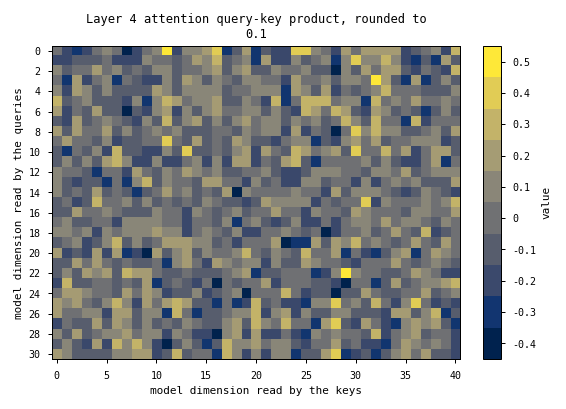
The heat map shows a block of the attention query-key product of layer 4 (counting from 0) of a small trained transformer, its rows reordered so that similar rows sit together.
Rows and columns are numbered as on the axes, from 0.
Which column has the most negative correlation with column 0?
21
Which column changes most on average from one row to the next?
28
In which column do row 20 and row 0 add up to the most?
25
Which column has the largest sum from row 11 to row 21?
31
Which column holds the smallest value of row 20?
9
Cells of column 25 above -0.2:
23
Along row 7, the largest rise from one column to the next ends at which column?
36
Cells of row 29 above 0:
17
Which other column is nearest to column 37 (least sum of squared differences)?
1
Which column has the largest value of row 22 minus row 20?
29
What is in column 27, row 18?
-0.4
